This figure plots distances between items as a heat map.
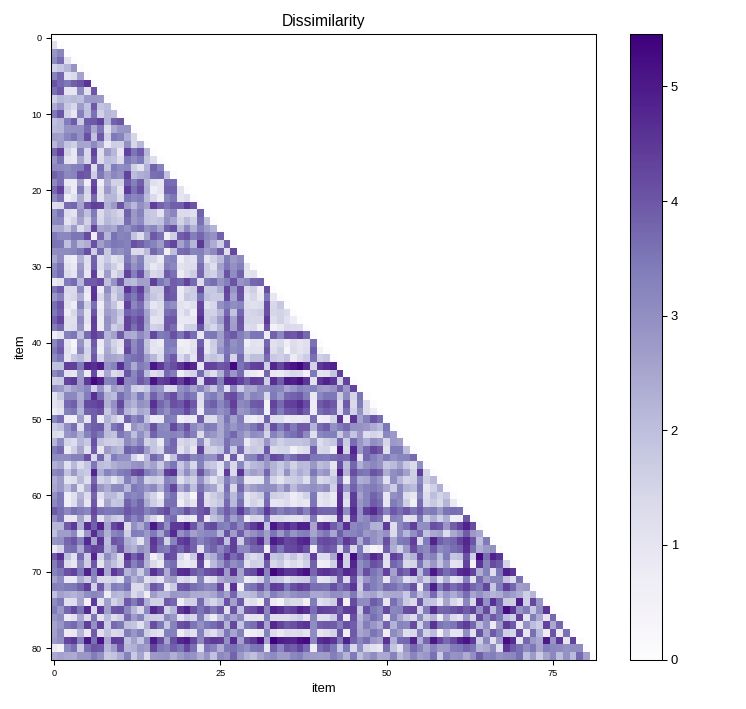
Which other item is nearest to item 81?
14
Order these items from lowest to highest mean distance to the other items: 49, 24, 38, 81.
24, 38, 81, 49
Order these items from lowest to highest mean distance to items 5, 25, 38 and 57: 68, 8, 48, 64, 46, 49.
68, 8, 46, 49, 48, 64
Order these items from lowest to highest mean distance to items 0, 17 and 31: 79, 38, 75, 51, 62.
38, 51, 75, 79, 62
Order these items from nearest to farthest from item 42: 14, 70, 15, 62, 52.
15, 14, 52, 62, 70
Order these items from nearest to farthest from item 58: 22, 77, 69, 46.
69, 46, 22, 77
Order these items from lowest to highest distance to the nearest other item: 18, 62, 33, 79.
33, 79, 18, 62
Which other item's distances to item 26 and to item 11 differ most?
6
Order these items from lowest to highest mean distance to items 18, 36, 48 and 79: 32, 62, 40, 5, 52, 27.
32, 52, 40, 5, 27, 62
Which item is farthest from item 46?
45
